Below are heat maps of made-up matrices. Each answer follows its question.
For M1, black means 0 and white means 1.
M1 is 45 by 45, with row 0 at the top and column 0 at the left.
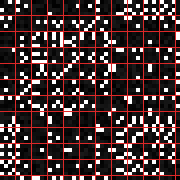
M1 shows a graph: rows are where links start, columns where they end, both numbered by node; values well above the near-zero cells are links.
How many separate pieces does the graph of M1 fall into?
2
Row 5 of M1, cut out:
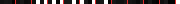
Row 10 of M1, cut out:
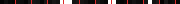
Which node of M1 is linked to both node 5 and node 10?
node 15
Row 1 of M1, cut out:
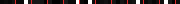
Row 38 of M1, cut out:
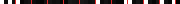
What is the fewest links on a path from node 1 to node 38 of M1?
5
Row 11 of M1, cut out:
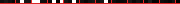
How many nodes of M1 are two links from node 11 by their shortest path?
4
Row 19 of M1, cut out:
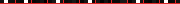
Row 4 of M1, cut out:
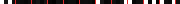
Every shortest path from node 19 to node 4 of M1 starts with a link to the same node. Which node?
node 14
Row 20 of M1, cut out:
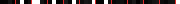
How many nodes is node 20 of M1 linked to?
8
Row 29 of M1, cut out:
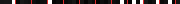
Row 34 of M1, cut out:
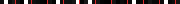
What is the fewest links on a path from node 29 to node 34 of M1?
2
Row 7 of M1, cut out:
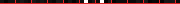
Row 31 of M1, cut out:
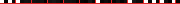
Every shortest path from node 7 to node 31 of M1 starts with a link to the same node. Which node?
node 25
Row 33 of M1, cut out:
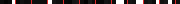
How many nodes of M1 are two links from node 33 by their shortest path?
6
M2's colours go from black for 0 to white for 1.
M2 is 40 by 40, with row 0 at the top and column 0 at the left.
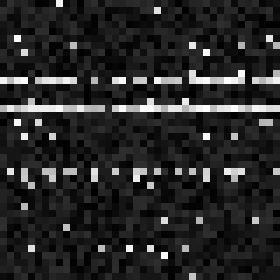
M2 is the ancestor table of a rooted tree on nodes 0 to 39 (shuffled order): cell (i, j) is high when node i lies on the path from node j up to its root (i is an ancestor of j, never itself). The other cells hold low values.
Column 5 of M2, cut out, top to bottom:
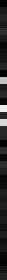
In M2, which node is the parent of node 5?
17
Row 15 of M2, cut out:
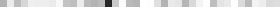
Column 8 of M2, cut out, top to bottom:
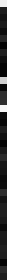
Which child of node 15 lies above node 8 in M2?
11
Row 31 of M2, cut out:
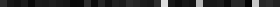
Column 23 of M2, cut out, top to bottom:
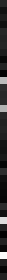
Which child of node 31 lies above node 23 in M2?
36
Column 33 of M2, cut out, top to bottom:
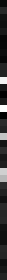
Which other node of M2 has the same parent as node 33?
7
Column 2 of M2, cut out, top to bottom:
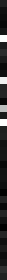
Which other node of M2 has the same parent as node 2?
38
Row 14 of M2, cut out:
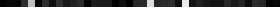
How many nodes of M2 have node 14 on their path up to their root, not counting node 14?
3
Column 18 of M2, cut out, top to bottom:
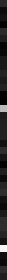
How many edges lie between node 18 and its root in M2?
2
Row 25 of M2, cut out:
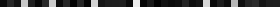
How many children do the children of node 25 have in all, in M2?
2
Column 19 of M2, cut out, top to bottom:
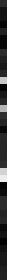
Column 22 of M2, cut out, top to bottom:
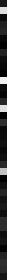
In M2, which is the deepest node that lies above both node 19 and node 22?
24
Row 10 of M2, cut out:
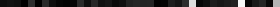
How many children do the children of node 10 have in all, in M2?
1
